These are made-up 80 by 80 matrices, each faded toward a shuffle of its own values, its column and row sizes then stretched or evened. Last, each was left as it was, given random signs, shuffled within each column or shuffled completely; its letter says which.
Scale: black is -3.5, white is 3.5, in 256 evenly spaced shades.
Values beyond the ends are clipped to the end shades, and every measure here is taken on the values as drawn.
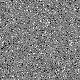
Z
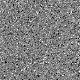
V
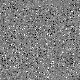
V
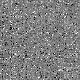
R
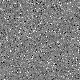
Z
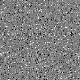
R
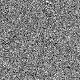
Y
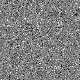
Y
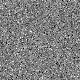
Z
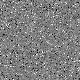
Z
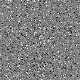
R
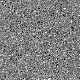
V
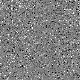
V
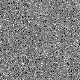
Y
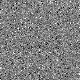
V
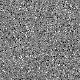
V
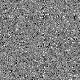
R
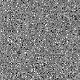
R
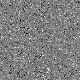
Y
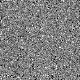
V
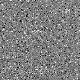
R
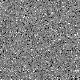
V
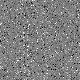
Y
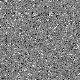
V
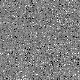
V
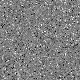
Z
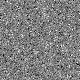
Z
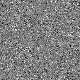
Y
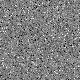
Z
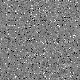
R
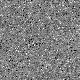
Z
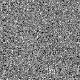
R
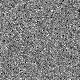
Z
